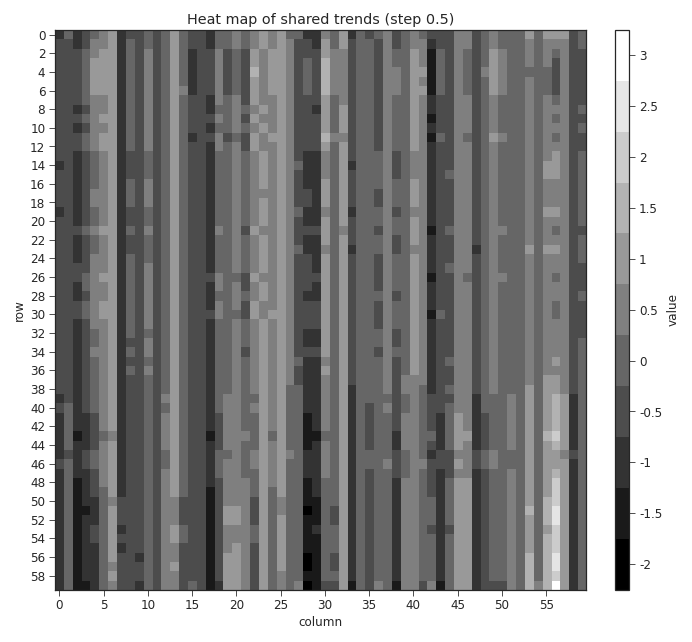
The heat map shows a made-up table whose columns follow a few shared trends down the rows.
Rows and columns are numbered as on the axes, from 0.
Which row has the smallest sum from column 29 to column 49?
59
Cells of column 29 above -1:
16
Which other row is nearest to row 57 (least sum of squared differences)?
56
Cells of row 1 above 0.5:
6
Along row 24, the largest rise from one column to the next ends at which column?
30
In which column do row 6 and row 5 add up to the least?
42
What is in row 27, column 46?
0.5
